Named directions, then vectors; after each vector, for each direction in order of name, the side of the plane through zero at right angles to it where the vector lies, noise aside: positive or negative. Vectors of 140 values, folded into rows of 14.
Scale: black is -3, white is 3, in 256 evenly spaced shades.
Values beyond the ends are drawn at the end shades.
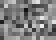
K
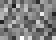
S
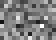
positive, positive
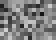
positive, negative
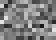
negative, negative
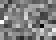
negative, negative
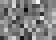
positive, negative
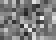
positive, negative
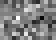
negative, positive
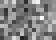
positive, negative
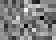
negative, positive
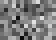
positive, negative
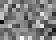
positive, positive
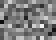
positive, positive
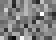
negative, positive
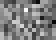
negative, positive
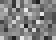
negative, positive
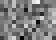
positive, negative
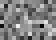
negative, negative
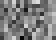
positive, negative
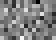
negative, positive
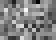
negative, positive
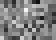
negative, positive
